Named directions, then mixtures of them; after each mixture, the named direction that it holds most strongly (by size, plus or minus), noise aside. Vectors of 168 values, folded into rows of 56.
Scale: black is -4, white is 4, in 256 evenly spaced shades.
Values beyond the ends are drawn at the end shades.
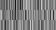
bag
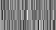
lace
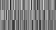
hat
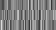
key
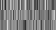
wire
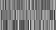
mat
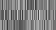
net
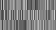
net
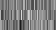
net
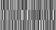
lace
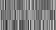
mat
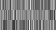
mat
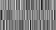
bag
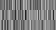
bag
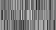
lace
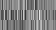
net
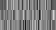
key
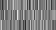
key
